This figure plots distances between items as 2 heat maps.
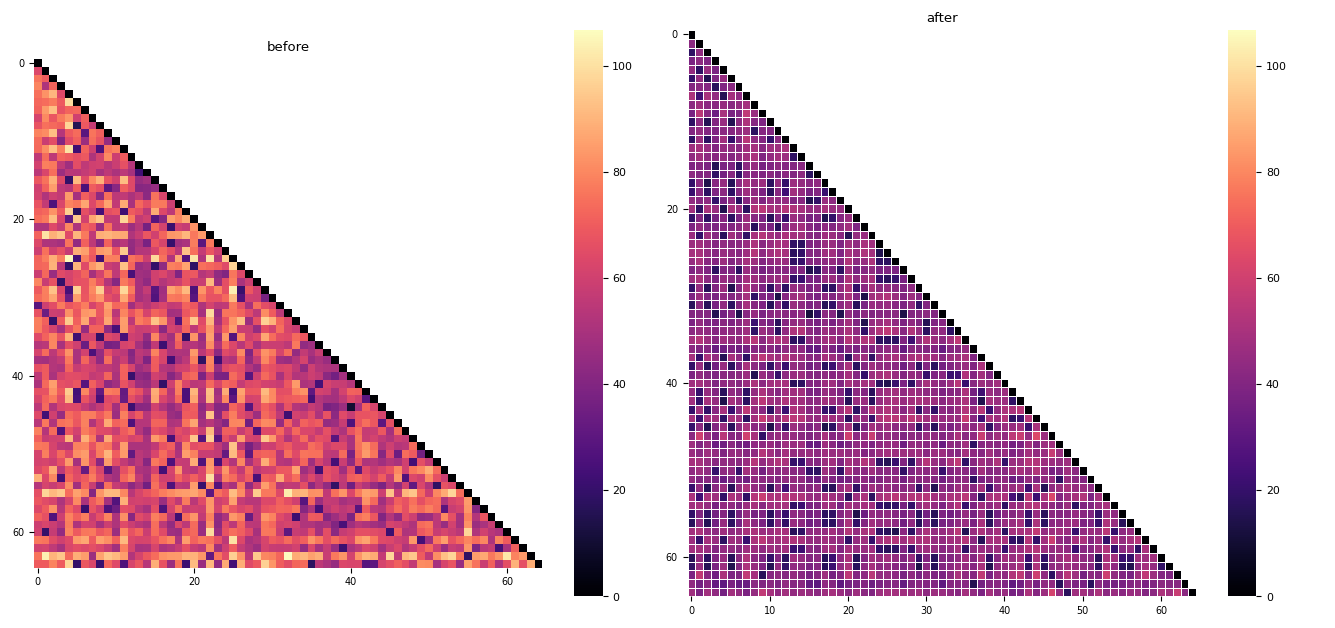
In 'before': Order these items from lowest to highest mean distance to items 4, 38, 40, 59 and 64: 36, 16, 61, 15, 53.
36, 16, 15, 53, 61
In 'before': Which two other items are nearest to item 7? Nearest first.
37, 55
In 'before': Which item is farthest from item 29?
25
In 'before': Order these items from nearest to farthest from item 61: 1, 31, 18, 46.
18, 46, 31, 1
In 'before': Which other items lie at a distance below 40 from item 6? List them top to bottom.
9, 16, 36, 41, 52, 57
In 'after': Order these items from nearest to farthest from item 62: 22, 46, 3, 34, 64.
46, 3, 22, 34, 64
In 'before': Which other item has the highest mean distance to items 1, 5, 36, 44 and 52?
63
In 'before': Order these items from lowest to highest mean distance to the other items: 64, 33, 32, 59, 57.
59, 57, 64, 32, 33
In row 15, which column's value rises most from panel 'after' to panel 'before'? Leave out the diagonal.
19
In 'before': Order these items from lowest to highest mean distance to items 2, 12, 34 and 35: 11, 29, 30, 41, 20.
41, 11, 30, 20, 29
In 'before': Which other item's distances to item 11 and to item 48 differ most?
19
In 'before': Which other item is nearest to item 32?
45
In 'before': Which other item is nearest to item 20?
26
